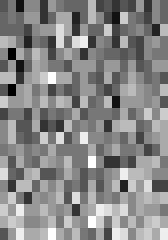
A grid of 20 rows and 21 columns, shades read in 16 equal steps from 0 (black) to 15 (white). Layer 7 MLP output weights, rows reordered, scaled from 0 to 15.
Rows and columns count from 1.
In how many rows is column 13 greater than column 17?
8
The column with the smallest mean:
15
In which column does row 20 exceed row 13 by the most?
19
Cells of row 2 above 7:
8
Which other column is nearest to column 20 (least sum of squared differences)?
13
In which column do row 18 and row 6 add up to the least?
10
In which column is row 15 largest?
16
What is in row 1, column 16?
5
